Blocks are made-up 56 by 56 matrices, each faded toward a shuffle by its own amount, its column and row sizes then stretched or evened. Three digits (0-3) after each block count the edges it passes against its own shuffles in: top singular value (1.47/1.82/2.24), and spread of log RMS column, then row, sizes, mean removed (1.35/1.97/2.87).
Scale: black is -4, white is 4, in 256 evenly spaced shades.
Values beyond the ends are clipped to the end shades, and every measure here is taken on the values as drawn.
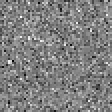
0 0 0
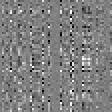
3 3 1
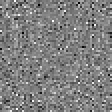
2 1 0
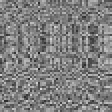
3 1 1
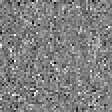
0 1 0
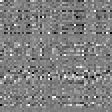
3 1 3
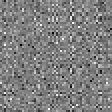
3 2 0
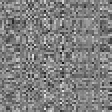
3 3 0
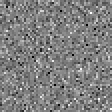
2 0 0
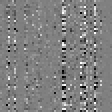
3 3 1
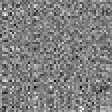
3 2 1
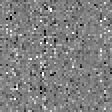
0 2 0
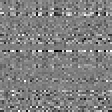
3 0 3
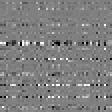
3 1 3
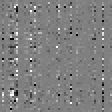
2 3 2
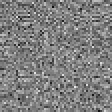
2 0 0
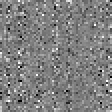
0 3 1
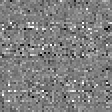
1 1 2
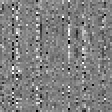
2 3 0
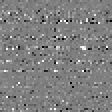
0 0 3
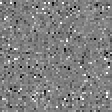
0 0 1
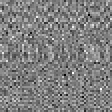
3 0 0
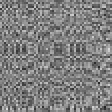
3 1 2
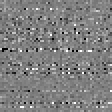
1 0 3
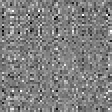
3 2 1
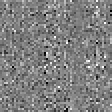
2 2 1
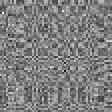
3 0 2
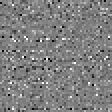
1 0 2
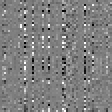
3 3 1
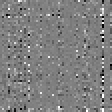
2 3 1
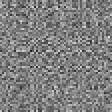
3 0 2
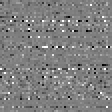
0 0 3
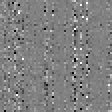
1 3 0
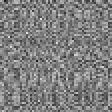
3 0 1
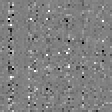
0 2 1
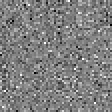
2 0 0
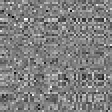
3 0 2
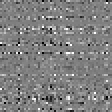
2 2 3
